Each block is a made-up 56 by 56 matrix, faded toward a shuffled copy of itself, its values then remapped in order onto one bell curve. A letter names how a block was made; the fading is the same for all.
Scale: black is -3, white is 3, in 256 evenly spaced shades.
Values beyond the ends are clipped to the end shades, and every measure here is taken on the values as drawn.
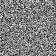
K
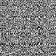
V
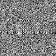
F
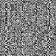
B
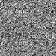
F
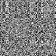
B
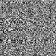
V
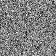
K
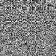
F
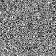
F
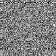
F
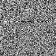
F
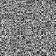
B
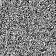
K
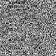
F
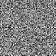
F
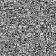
F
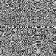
V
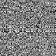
V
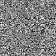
F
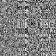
B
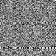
V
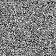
K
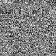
F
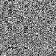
F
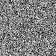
K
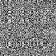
V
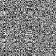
B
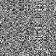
V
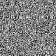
F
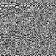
V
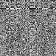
V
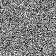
K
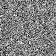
K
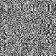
B
